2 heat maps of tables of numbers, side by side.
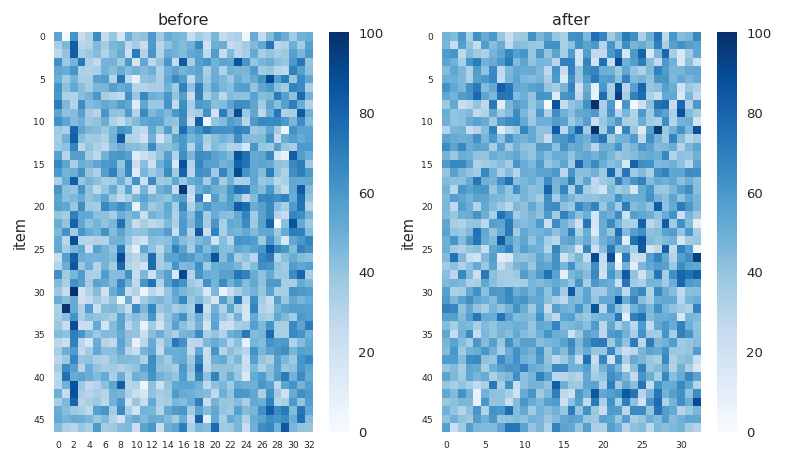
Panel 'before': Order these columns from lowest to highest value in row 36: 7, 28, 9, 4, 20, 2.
4, 7, 9, 20, 28, 2
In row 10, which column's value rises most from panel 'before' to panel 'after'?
8
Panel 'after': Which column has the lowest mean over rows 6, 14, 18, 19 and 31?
19
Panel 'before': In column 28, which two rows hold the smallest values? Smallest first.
22, 14
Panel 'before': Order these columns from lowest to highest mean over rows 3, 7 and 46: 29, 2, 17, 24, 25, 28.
17, 2, 24, 25, 28, 29
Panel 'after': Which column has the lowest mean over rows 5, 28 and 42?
15
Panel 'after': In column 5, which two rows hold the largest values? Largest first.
28, 16
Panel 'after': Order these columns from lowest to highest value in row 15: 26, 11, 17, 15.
11, 15, 26, 17
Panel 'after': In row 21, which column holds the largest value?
7
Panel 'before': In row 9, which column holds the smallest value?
20
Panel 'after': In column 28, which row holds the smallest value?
0
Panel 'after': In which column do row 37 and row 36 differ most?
24
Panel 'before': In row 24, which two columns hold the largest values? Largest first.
2, 32
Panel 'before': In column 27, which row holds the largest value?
5
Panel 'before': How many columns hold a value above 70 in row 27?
3
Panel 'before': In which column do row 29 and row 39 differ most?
18
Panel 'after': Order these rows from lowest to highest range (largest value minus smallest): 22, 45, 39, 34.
45, 34, 39, 22
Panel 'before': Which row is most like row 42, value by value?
24
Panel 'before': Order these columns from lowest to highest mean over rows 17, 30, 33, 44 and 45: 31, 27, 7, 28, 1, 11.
11, 7, 1, 28, 27, 31
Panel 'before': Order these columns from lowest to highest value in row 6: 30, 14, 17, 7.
17, 14, 7, 30
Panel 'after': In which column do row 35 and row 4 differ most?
16
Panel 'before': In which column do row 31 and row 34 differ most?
8
